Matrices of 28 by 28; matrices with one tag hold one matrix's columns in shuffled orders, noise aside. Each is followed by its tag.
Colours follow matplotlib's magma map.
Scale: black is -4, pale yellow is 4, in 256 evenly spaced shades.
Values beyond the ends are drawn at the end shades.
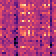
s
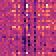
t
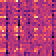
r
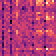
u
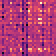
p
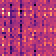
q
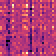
t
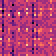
q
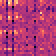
u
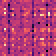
q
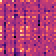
r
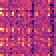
q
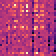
t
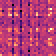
q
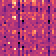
u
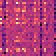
p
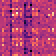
q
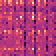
u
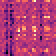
r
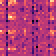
u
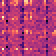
u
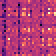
q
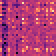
p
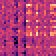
s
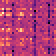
q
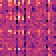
u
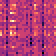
s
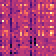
s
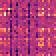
q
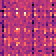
q
